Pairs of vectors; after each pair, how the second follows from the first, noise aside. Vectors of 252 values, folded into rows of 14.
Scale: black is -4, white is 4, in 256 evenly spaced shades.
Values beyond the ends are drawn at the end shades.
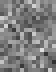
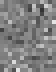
wrapped around, partly zeroed.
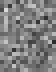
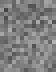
negated, shrunk.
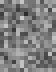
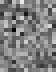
copied.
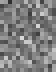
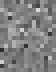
wrapped around, partly zeroed.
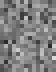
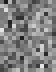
wrapped around.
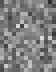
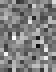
shuffled.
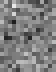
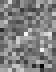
reversed, negated.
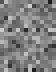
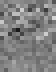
wrapped around, partly zeroed.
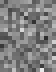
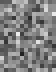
shuffled.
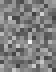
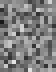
shuffled.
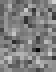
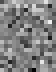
wrapped around.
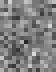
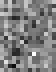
copied.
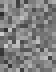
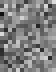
copied.
